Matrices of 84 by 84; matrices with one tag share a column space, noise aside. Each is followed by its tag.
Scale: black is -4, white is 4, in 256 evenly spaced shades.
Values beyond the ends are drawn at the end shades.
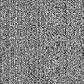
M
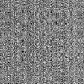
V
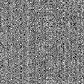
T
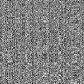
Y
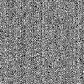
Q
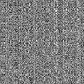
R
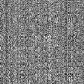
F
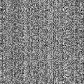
R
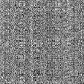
R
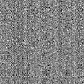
R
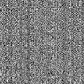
R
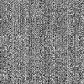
F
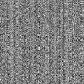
F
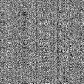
V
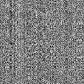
V
